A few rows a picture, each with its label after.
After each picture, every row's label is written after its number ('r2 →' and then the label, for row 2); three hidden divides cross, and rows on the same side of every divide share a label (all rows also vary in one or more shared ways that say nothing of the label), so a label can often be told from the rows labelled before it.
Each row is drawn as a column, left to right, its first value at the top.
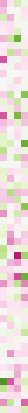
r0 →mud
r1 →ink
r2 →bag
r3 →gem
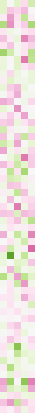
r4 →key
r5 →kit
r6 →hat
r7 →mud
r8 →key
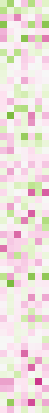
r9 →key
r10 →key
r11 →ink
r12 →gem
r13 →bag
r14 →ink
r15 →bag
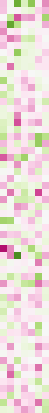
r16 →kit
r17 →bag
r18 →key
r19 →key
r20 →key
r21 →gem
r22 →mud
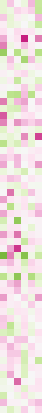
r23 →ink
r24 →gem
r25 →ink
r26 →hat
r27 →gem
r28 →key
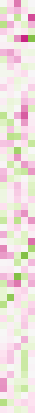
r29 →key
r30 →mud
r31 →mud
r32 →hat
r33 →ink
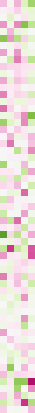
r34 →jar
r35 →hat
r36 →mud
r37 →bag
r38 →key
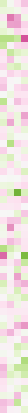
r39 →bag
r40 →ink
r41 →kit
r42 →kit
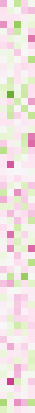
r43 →kit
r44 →ink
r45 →bag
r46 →gem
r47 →hat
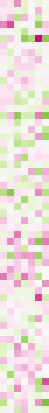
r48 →kit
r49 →kit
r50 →gem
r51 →bag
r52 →gem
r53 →jar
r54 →ink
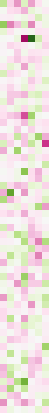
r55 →bag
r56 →kit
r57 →mud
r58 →jar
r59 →gem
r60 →gem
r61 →hat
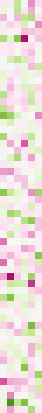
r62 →ink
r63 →hat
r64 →key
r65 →hat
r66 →gem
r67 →kit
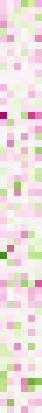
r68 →kit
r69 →hat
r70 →gem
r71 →key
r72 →jar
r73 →mud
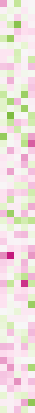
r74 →gem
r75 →bag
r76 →key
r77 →gem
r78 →hat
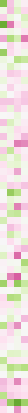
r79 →key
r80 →kit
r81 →hat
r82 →hat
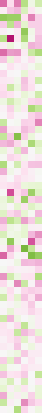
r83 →mud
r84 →jar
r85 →mud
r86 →bag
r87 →ink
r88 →ink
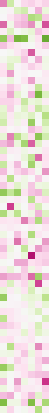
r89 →kit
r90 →hat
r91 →ink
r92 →gem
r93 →jar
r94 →gem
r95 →ink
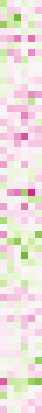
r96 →key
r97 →jar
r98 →jar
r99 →hat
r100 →jar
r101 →jar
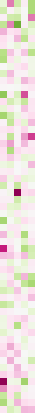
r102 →key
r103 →mud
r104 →bag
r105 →jar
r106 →key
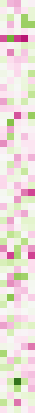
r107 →hat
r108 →mud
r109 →mud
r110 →jar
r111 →bag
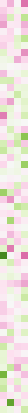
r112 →kit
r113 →kit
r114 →gem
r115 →mud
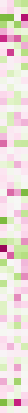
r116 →hat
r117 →jar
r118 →bag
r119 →ink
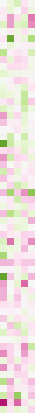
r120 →gem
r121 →ink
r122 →bag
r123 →gem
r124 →ink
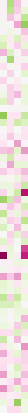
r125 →bag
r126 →key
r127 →kit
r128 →bag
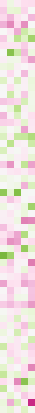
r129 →kit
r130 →ink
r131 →ink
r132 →mud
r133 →gem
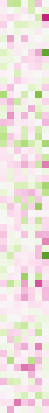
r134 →ink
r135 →hat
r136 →bag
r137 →gem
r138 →bag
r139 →gem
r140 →ink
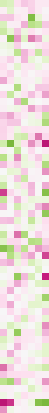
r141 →bag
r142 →gem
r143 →ink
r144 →mud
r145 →jar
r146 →hat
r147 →hat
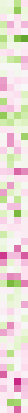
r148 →bag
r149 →hat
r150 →key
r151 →gem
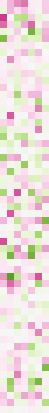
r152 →ink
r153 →mud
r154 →gem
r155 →mud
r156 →kit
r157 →jar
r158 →kit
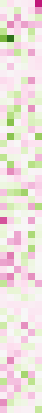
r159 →bag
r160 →gem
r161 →ink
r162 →kit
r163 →jar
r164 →mud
